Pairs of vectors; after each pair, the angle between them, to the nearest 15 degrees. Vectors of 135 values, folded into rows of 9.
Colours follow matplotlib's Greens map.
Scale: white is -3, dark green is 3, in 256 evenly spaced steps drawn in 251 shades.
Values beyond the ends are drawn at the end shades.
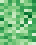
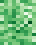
150 degrees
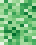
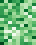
165 degrees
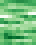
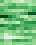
165 degrees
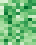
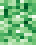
45 degrees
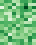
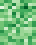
30 degrees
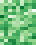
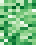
30 degrees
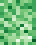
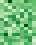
120 degrees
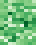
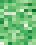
120 degrees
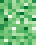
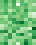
105 degrees
